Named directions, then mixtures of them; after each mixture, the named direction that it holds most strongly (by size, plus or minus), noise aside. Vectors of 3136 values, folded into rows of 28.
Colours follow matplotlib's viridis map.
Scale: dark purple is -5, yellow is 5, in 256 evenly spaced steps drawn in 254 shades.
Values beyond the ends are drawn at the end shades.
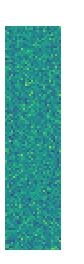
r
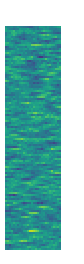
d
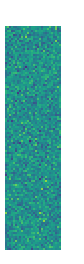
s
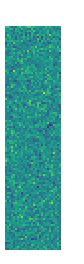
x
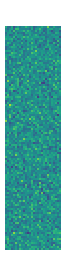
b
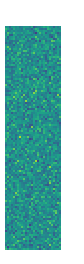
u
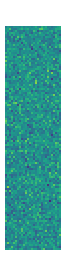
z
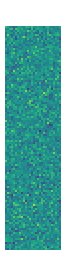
x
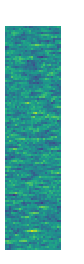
d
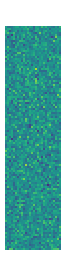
u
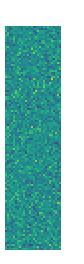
u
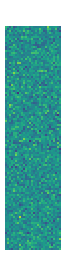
b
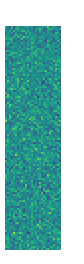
b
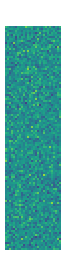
x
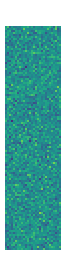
s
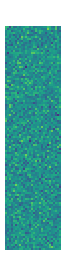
s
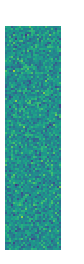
x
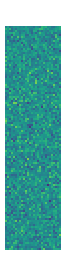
z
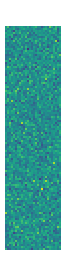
s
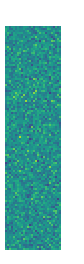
u
